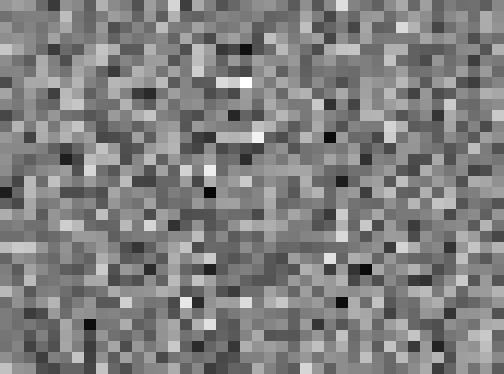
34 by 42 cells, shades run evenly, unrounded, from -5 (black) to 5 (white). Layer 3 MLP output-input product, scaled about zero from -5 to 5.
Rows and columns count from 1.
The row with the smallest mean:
25
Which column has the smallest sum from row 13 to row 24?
28
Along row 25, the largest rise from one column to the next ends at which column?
32
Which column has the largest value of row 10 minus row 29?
38
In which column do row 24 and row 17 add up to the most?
18
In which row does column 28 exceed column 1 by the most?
24
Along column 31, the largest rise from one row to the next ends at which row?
26
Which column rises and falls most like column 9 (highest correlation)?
1
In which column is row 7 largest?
17
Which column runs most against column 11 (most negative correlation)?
15
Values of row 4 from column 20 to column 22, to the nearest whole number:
1 0 -2
